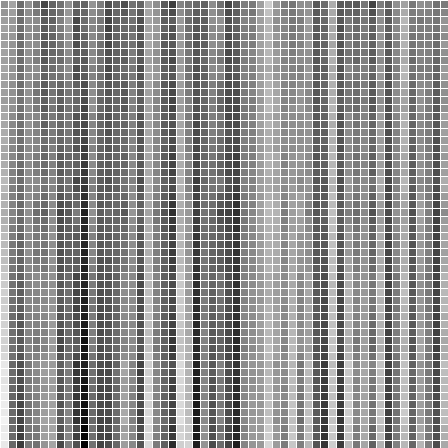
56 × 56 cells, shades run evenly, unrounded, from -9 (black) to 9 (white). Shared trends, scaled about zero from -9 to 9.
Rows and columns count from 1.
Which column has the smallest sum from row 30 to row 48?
11
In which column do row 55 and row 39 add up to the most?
1
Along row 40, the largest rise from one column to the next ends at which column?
23
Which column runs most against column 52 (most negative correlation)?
17
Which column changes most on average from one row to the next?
10
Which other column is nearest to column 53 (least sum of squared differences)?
46
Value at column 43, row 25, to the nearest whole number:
-3
